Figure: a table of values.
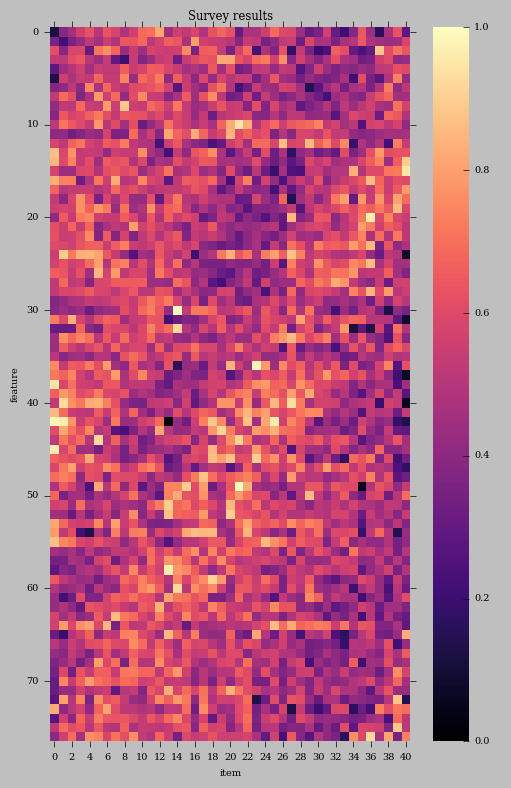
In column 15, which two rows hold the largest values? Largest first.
49, 54
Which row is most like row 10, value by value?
44
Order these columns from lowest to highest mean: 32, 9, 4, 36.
32, 36, 4, 9
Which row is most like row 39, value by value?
53
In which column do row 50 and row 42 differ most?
13
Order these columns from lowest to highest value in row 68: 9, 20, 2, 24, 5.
24, 2, 20, 9, 5
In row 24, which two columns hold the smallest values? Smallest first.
40, 16
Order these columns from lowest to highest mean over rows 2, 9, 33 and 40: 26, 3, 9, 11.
9, 11, 26, 3
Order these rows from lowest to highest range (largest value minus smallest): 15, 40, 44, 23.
23, 44, 15, 40
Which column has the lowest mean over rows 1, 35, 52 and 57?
1
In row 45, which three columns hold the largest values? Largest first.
0, 18, 23
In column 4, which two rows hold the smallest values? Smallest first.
54, 49
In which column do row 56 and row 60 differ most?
34
